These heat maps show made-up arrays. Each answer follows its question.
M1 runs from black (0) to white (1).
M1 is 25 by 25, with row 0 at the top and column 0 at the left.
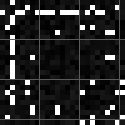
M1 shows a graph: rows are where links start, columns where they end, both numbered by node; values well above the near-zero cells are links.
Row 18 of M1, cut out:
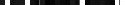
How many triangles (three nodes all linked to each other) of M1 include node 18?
5
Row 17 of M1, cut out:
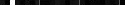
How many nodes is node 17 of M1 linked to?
1
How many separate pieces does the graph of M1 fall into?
3
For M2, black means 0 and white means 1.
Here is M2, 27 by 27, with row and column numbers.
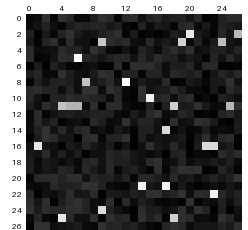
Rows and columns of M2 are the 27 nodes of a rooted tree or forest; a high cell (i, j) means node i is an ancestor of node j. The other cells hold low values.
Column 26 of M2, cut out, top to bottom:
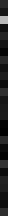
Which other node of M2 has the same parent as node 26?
20
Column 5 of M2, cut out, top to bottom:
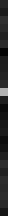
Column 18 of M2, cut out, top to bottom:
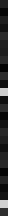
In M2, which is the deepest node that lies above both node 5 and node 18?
11
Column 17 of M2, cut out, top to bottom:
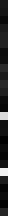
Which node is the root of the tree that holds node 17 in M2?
21
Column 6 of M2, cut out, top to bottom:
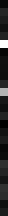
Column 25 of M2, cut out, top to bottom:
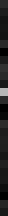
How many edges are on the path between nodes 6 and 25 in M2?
3
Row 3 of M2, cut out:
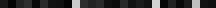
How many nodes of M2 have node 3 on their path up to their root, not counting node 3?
3
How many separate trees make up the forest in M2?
9
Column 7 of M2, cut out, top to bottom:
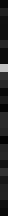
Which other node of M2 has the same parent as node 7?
12
